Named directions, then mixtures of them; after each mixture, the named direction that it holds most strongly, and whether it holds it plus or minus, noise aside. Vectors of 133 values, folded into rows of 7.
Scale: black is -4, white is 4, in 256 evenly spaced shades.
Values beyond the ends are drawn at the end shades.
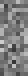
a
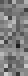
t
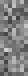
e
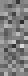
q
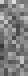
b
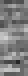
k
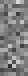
a, plus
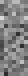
q, minus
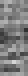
k, minus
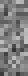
a, plus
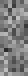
e, minus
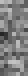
k, minus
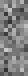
e, plus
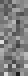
t, plus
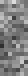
b, plus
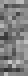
k, minus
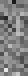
t, minus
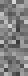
t, plus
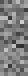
q, minus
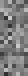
t, minus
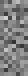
q, minus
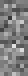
q, minus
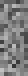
a, minus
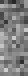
b, minus
